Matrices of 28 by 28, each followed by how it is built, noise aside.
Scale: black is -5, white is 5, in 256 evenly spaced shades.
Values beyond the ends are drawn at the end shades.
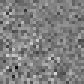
lower triangular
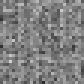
blocks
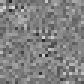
block diagonal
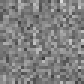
blocks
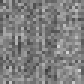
blocks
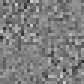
block diagonal
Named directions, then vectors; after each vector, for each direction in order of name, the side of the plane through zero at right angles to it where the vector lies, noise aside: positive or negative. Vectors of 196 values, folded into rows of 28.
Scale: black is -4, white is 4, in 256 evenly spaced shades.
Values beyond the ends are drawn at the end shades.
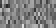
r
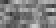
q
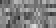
positive, positive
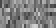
positive, positive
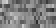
negative, positive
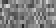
positive, negative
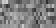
negative, positive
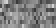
negative, positive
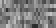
negative, negative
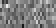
positive, negative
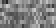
positive, negative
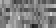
negative, negative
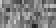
negative, negative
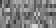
positive, positive
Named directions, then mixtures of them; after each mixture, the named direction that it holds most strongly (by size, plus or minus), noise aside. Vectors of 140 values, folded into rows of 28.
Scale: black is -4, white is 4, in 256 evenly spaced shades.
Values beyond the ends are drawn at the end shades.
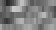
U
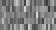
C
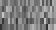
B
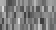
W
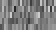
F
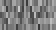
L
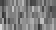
W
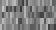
B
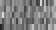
B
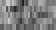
U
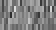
F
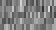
F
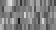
W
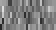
W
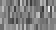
F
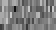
F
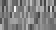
F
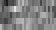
U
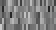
F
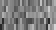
B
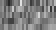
F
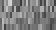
F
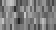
W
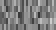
L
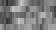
U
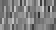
F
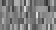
C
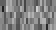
W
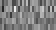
F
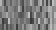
L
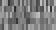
F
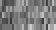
B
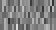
F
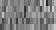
B
